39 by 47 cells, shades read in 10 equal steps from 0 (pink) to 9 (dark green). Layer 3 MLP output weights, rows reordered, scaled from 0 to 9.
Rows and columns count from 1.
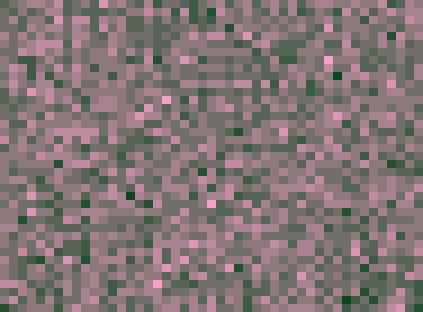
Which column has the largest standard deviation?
7
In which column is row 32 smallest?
40
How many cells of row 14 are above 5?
10
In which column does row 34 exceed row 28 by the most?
27
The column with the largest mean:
41
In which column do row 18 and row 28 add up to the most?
17
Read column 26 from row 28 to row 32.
3 4 2 4 5
